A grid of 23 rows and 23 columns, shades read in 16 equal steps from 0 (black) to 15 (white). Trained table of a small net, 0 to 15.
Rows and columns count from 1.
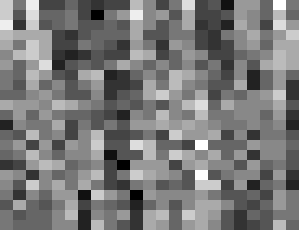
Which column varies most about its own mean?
11
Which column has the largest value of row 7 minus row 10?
23
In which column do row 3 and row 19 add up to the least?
18
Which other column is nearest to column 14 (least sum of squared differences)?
19
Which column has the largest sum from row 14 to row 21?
16
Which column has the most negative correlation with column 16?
3
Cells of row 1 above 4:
14
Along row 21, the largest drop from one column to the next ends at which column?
7
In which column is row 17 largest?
4
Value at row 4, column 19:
8
